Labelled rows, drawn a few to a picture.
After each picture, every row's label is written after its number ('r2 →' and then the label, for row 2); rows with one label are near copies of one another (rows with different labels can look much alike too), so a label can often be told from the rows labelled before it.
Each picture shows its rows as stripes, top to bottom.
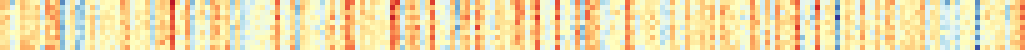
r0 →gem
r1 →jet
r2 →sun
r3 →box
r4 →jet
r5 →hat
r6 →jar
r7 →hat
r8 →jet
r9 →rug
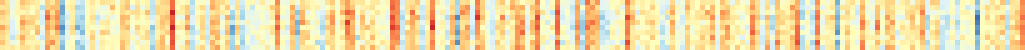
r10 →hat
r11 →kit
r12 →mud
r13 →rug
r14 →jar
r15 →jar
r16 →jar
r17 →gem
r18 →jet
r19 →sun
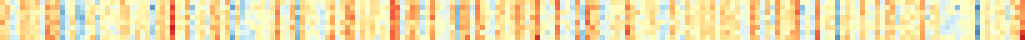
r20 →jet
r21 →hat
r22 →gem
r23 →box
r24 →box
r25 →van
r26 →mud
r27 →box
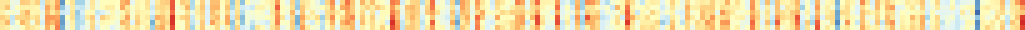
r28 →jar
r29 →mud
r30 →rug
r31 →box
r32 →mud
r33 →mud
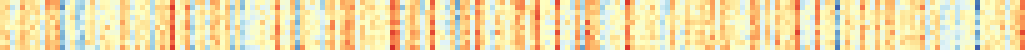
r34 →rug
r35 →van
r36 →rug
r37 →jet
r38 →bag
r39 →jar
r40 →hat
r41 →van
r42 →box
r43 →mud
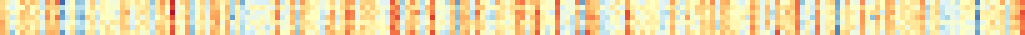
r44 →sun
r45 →jet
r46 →sun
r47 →jar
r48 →jet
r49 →jet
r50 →box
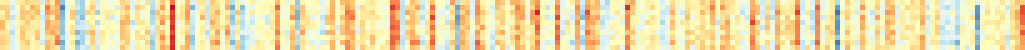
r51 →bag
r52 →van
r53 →box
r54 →jar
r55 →jet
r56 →jet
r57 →box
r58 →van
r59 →hat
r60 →van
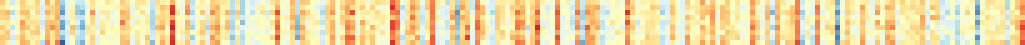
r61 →hat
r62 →hat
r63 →gem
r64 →hat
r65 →van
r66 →box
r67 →box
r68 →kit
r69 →sun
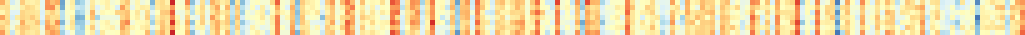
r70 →hat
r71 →rug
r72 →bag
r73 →rug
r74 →hat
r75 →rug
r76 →jet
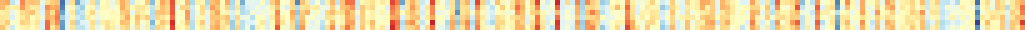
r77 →bag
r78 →sun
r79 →jar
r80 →mud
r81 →mud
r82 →mud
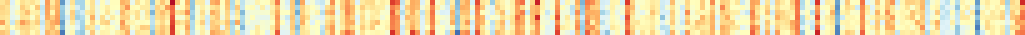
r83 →van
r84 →hat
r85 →jar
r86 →jet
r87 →gem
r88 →van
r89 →hat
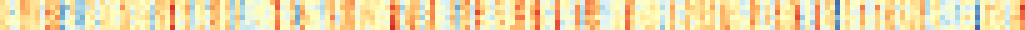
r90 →box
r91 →van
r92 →box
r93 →sun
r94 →jet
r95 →mud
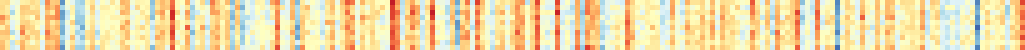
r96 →kit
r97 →hat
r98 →hat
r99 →sun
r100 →rug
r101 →van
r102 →box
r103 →box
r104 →gem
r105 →box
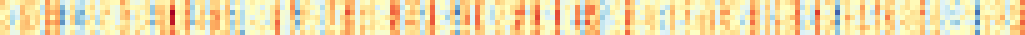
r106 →rug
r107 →jar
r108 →jar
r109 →bag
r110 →box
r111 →van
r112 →rug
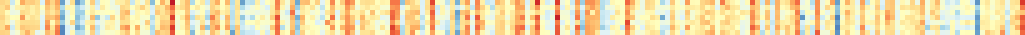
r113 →bag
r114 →van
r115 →hat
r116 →kit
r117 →rug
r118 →kit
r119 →mud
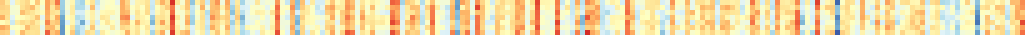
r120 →jet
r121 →rug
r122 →rug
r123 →hat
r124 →mud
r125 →rug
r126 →box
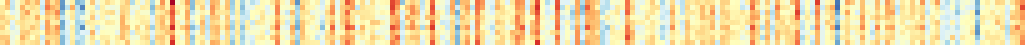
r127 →bag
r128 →box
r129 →hat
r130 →jet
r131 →gem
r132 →jar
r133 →rug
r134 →gem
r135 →bag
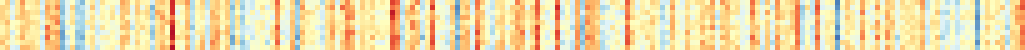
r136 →van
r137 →mud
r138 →jet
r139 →jet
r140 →hat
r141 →van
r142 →kit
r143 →jar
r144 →rug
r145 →bag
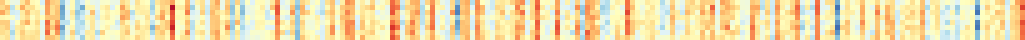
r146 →rug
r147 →van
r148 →rug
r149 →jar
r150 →mud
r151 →mud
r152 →box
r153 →box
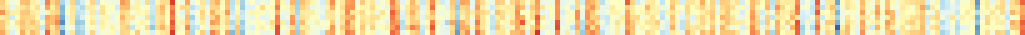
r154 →rug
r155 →jar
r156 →jet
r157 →gem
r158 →sun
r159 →hat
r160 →rug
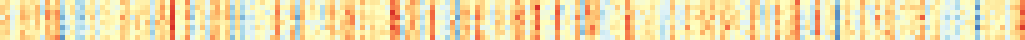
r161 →van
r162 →box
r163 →box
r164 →van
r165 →mud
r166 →mud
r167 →bag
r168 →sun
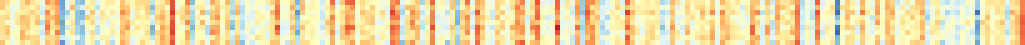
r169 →kit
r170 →box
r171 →van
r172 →box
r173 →jar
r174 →kit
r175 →kit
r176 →van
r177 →sun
